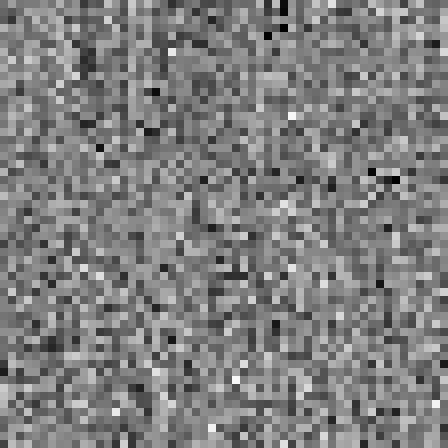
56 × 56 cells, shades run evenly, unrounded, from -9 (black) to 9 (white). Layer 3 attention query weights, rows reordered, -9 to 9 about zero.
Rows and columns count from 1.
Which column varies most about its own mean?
36
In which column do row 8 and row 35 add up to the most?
13
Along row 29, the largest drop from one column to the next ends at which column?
40
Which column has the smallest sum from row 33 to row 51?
8
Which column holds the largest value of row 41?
55
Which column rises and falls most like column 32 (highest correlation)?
15
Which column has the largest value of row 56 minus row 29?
27
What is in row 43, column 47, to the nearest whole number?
0
